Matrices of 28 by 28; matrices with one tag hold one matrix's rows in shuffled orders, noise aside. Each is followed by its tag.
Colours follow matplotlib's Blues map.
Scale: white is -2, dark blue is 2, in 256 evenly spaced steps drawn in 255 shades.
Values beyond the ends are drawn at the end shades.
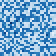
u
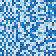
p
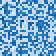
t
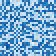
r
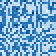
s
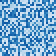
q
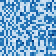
p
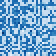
s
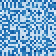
q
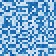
t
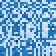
s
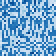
q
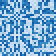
r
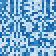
r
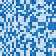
p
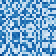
s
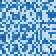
s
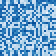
s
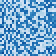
p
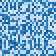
q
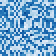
r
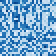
s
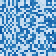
p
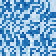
u
